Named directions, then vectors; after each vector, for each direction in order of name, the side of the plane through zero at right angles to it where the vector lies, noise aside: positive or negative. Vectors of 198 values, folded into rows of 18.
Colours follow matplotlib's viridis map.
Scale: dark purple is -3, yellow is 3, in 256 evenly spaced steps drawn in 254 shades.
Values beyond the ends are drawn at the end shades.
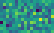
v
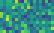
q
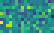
positive, negative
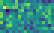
positive, negative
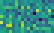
positive, negative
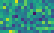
positive, negative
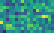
negative, negative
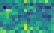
positive, positive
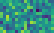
positive, positive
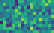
negative, positive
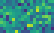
negative, negative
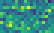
positive, negative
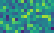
negative, negative
